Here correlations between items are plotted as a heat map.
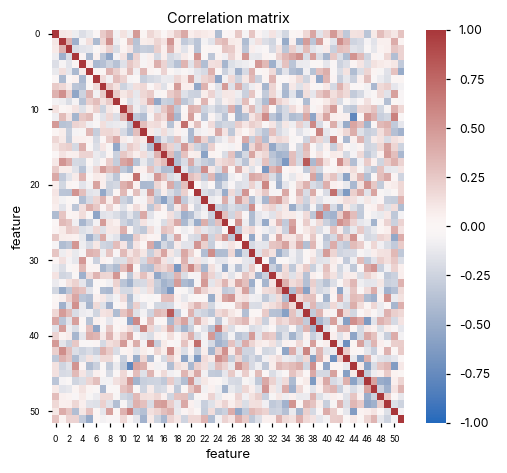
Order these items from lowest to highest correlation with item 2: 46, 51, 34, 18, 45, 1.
34, 45, 46, 18, 51, 1
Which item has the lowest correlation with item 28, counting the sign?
15
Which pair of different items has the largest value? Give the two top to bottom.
17, 37
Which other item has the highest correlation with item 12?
19
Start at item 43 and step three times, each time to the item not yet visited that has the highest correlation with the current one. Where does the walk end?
13
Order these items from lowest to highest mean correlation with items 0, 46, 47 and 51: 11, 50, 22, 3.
3, 50, 22, 11
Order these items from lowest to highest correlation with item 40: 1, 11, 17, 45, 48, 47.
45, 48, 1, 17, 47, 11
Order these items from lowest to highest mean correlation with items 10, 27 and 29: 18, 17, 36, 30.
30, 18, 36, 17
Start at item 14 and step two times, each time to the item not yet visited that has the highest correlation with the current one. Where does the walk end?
21
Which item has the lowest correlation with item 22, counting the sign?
16
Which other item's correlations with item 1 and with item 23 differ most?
42
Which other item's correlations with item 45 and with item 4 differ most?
35
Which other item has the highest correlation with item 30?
4
